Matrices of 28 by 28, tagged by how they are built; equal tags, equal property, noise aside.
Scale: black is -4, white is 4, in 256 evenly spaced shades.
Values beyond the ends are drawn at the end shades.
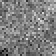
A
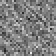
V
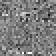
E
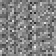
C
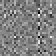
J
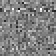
E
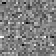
E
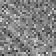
V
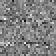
E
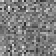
J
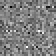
E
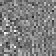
J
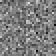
C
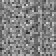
C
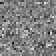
E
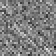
V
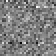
E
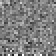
E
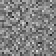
C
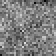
A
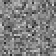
J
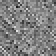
V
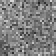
A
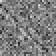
V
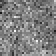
A
